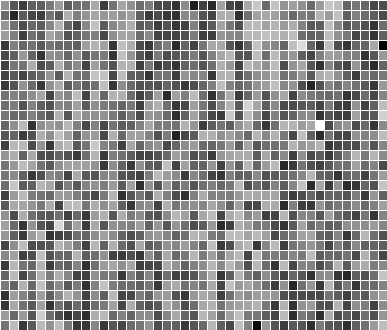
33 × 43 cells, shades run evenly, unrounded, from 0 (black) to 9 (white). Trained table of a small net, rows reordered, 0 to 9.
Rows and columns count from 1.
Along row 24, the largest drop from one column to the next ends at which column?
6
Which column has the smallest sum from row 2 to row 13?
20
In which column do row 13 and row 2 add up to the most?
36
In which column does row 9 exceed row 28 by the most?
25
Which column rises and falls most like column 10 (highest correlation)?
31
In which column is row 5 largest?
34
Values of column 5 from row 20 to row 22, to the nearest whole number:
4 4 3
